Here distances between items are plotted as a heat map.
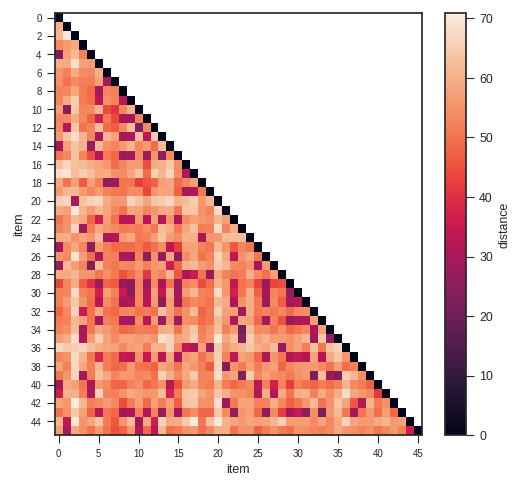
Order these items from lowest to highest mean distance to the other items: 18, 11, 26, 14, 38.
11, 26, 18, 38, 14
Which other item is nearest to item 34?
23
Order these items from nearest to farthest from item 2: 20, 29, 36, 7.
20, 7, 29, 36
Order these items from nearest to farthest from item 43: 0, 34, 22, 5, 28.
22, 5, 28, 0, 34
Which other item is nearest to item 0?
4
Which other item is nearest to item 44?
10
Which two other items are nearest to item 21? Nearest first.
38, 42
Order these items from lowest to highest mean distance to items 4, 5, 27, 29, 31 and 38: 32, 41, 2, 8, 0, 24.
8, 0, 41, 32, 24, 2
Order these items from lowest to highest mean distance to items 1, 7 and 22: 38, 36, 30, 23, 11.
11, 30, 38, 23, 36
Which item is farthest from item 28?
44
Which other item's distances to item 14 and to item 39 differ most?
35
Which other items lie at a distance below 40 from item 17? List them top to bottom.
16, 19, 28, 36
